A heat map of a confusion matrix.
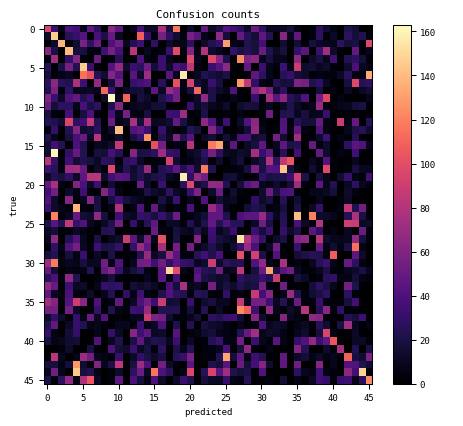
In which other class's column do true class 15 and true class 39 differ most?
24
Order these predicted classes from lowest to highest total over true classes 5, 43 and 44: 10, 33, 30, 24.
33, 24, 30, 10
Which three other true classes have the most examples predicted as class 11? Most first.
9, 27, 19
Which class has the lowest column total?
41
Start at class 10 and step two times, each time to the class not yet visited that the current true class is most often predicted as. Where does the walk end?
42
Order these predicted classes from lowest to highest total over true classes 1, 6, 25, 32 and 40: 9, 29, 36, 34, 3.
34, 36, 29, 9, 3
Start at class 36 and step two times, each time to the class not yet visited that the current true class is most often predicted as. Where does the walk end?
16
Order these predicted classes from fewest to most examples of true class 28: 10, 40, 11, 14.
11, 40, 10, 14
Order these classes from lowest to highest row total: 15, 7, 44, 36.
36, 15, 44, 7
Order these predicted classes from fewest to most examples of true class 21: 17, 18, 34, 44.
44, 18, 17, 34
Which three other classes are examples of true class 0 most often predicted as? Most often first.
18, 16, 9
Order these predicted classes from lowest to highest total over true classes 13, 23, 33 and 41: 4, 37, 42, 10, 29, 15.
37, 15, 29, 42, 4, 10
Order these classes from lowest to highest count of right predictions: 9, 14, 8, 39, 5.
39, 8, 14, 5, 9
